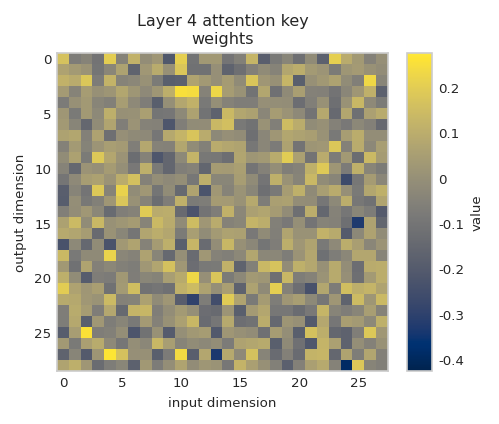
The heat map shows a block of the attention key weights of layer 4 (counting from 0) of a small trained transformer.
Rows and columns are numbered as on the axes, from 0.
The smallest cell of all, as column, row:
24, 28
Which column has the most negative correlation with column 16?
20
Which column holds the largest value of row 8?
23
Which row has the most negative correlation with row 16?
13
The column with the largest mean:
26
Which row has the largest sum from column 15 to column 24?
9
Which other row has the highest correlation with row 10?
8
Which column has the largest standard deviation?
11
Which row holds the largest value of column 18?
21
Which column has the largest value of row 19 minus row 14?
27
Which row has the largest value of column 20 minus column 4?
17
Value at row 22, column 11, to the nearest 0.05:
-0.3
